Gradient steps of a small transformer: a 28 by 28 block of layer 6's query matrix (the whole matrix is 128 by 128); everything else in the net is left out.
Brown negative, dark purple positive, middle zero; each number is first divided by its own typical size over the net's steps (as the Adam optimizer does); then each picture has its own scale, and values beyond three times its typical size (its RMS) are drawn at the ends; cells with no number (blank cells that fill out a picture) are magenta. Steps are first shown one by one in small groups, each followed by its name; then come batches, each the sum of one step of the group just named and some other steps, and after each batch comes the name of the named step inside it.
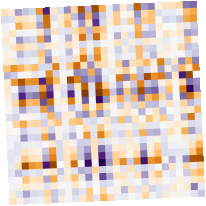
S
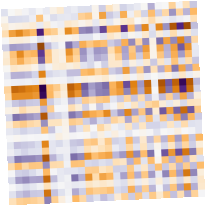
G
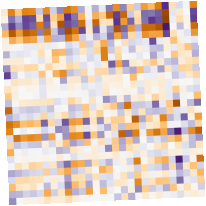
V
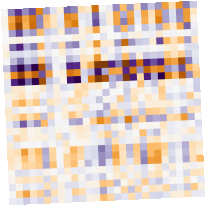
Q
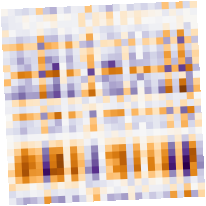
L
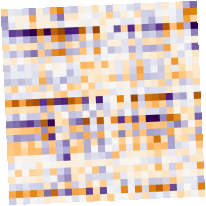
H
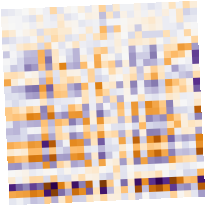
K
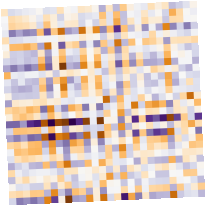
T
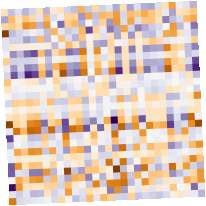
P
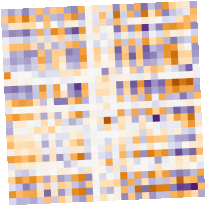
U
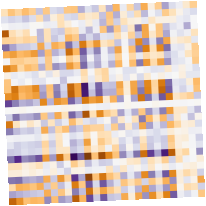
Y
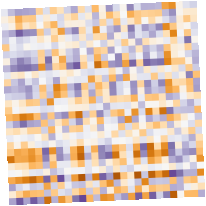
Q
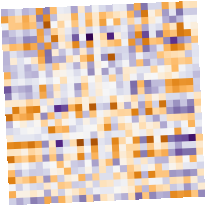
U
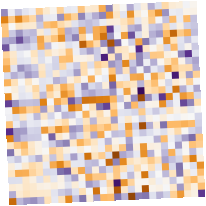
Y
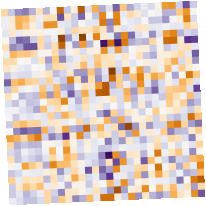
S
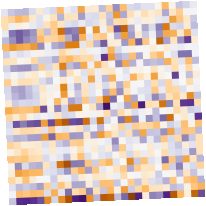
T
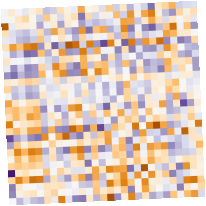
P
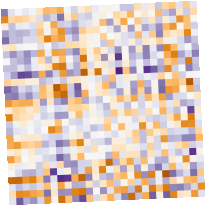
U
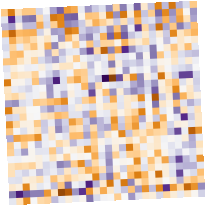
V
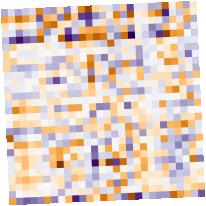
L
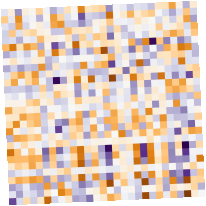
V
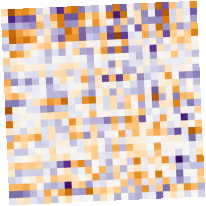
V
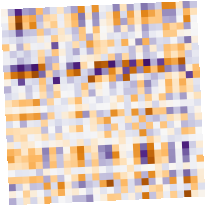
Q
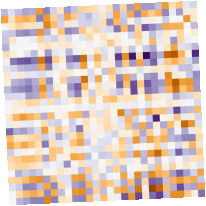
U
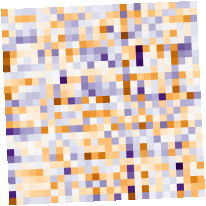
Y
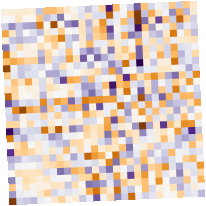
Y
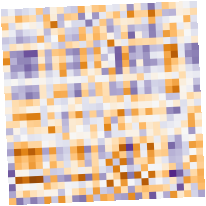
P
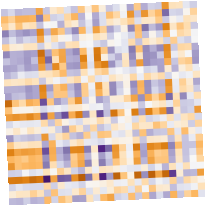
S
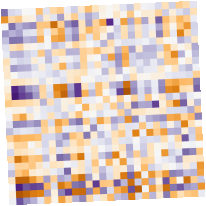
U
